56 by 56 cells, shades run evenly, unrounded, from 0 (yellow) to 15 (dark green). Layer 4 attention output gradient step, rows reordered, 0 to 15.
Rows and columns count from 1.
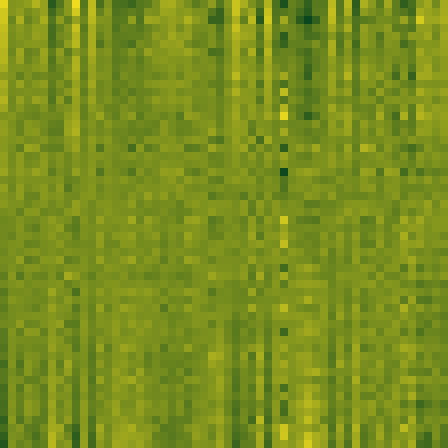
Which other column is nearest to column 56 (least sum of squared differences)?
54
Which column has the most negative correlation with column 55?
38
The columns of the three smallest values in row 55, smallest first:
36, 39, 7
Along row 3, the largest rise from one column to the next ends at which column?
33
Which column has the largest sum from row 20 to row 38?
27
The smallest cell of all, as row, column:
1, 10
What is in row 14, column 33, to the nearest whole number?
8
